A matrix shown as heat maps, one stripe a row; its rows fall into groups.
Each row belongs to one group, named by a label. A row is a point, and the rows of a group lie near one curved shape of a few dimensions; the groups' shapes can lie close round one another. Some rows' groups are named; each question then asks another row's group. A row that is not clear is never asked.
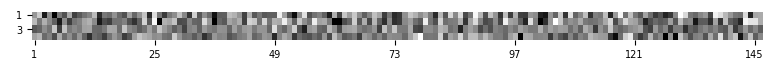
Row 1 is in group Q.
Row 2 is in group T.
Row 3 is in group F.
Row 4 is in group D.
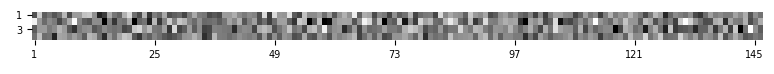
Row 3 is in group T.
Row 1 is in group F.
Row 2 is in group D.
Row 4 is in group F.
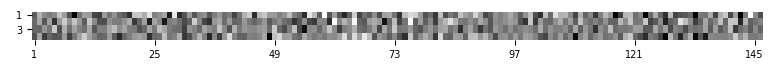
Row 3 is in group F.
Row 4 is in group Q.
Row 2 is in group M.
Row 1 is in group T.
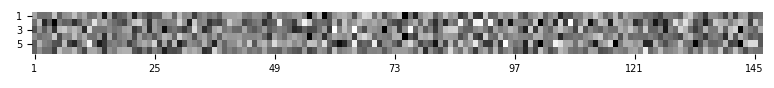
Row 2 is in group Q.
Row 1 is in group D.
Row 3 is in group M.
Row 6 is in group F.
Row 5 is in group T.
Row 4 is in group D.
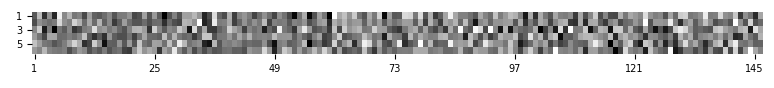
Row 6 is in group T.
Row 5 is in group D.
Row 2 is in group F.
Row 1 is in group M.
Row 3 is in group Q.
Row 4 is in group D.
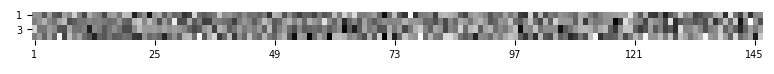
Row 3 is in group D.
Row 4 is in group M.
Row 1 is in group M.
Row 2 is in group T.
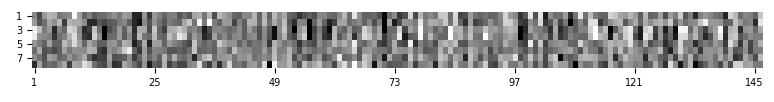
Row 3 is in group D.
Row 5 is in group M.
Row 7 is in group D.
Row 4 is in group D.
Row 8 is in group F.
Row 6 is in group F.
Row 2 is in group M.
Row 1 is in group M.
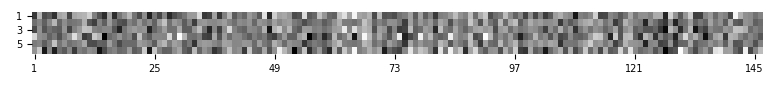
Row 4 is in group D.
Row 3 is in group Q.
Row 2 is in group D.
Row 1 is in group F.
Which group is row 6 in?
Q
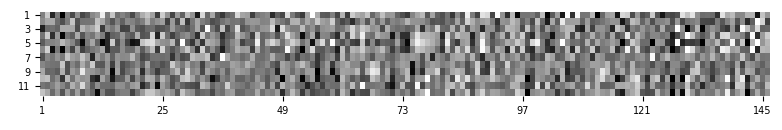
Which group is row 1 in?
Q
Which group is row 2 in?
T
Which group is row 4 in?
Q
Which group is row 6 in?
Q
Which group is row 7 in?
F
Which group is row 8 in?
D
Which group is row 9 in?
D
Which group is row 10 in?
D
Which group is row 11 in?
M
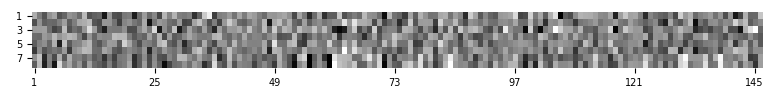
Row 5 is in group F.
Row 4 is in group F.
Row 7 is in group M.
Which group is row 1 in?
D
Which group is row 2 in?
Q
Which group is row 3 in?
T
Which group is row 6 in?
Q
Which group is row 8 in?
M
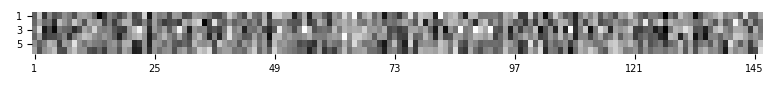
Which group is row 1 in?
Q
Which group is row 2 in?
F
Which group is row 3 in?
Q
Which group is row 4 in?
Q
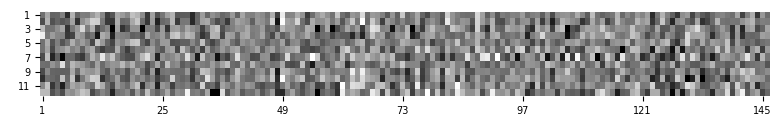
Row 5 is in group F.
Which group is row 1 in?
F
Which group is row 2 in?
F
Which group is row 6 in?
D
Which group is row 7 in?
Q
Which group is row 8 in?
F
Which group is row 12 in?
D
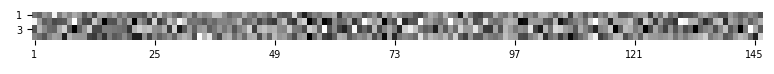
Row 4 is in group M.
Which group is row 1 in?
F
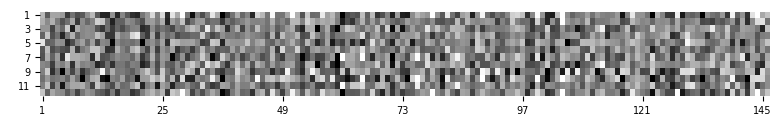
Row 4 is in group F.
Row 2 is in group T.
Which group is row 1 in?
T
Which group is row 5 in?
D
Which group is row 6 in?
F
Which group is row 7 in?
M
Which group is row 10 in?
T
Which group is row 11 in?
M
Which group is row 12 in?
T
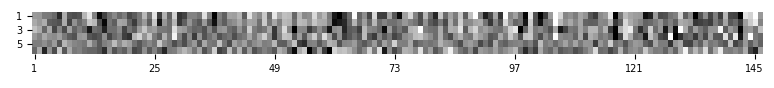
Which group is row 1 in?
T
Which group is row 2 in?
T
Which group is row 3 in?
D
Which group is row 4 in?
T
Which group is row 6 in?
M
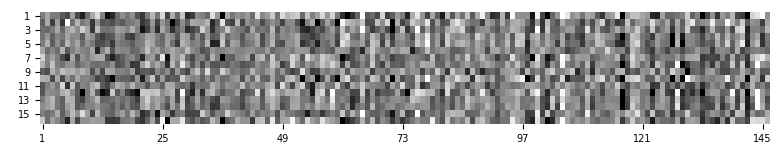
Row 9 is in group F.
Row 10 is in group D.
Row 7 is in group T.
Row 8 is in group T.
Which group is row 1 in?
T
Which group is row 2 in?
M
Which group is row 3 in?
M
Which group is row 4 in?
D
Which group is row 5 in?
D
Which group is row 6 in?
D
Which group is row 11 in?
F
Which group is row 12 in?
T
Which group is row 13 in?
T
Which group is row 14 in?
T
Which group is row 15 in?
M
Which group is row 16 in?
T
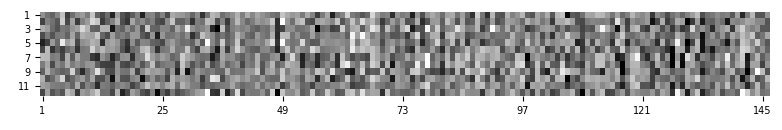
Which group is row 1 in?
D
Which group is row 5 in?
F
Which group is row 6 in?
Q
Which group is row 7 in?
D
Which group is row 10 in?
D
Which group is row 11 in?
D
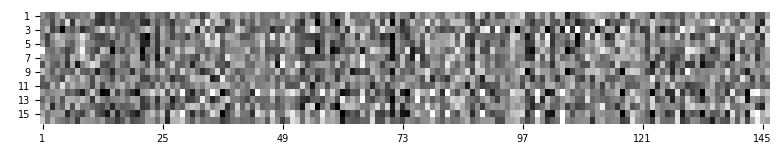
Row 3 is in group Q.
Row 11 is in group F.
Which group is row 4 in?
M
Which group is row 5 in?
M
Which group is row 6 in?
D
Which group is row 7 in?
M
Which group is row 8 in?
F
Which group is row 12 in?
T
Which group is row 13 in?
M
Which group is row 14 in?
M
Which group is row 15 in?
T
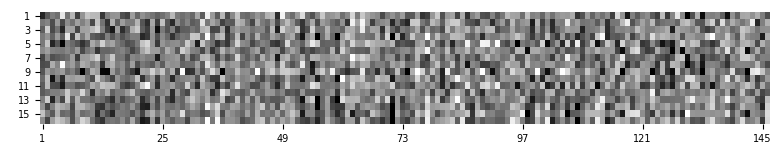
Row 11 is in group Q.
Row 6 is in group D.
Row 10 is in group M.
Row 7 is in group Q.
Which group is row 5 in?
Q
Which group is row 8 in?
F
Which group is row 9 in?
T
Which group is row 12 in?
F
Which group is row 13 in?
M
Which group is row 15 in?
D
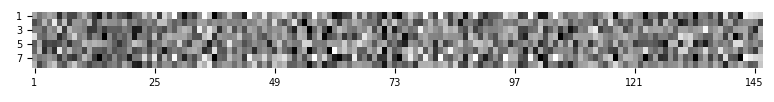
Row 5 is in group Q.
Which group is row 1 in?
T
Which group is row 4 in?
D
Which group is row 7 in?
T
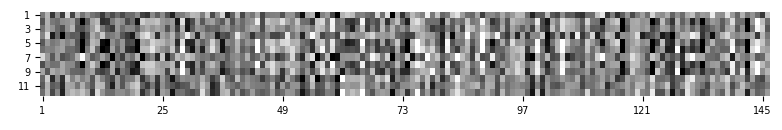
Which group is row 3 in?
T
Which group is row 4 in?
Q
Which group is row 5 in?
T
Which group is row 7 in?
D
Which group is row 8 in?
T
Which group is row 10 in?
M
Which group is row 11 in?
F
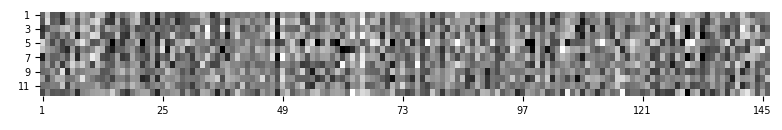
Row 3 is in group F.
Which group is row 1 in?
F
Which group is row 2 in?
F
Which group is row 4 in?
F
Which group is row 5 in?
D
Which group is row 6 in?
T
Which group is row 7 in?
F
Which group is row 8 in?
M
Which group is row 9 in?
F
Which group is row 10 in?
M
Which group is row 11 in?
F
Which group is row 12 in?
Q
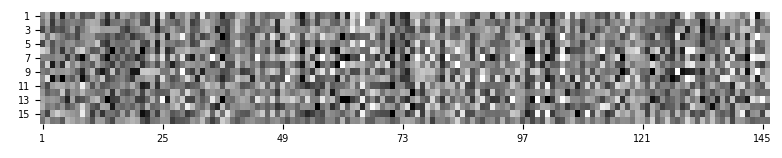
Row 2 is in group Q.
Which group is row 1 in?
Q
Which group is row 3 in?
Q
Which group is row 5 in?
Q
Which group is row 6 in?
D
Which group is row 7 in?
T
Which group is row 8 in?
M
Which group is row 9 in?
T
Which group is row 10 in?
Q
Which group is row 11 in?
M
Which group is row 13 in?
T
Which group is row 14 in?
D
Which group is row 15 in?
M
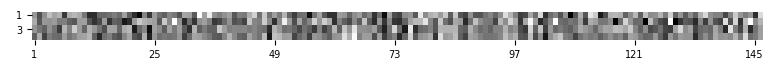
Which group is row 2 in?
T
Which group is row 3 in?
M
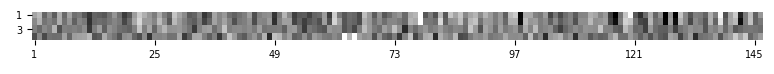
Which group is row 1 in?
D
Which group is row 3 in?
D
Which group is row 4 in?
Q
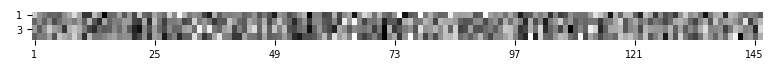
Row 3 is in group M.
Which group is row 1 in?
D
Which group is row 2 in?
Q
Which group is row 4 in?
M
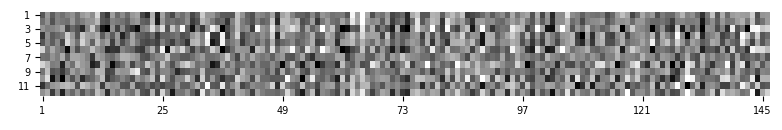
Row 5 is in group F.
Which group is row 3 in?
T
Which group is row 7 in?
F
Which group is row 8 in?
D
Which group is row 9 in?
F
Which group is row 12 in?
Q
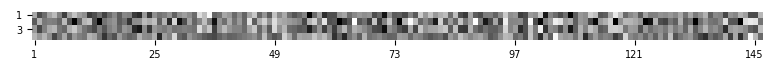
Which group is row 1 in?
M
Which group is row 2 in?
T
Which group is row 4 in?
T
